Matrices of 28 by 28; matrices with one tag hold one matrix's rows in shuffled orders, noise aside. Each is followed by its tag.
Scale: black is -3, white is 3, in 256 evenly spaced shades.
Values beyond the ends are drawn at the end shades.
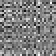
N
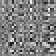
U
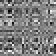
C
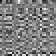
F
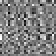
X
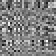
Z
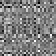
N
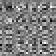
F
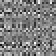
N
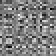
F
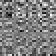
F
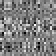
N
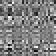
C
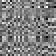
Z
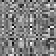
U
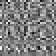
X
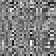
U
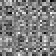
F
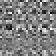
F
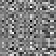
U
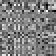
Z
